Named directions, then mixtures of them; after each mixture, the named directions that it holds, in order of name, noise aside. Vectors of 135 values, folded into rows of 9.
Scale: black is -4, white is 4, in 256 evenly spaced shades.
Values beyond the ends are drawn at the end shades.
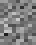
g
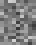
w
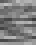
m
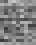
m, w.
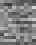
g, m.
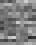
m, w.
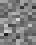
g.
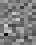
g.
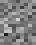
g.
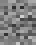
g, m, w.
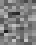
g, m, w.
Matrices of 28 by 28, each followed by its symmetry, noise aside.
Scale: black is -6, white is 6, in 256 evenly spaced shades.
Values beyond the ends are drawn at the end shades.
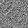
symmetric.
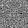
mirrored left to right.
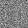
mirrored top to bottom.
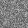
symmetric across the other diagonal.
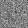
symmetric across the other diagonal.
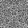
mirrored left to right.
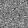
same after a half turn.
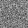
mirrored left to right.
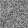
symmetric.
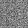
mirrored top to bottom.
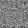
mirrored left to right.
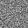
symmetric across the other diagonal.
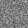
no symmetry.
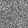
symmetric across the other diagonal.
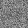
same after a half turn.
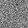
no symmetry.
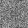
mirrored top to bottom.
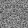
mirrored left to right.
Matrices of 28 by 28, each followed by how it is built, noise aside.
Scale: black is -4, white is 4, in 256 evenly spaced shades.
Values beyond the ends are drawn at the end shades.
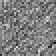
Hankel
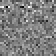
uneven rows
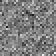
Hankel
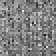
blocks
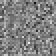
repeating rows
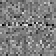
uneven rows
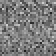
repeating columns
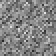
Hankel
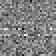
uneven rows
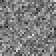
Hankel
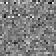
uneven rows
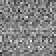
repeating columns
